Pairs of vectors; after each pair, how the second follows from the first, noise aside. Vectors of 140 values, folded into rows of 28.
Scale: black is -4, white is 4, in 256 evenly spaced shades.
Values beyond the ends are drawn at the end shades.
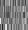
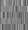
reversed, shrunk.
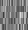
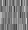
wrapped around, partly zeroed.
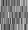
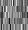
wrapped around, negated.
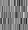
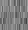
shrunk.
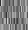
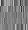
negated, partly zeroed.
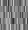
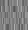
reversed, shrunk.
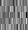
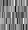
wrapped around, negated.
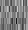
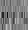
wrapped around, partly zeroed.
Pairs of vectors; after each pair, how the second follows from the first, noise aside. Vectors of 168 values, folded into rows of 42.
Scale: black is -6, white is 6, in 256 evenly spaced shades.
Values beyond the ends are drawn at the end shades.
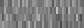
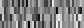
negated, scaled up.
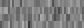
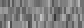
copied.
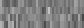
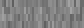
wrapped around, negated, shrunk.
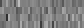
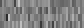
copied.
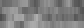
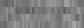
wrapped around, negated, shrunk.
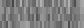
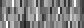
negated, scaled up.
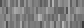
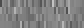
partly zeroed.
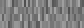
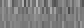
partly zeroed.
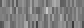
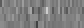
partly zeroed.
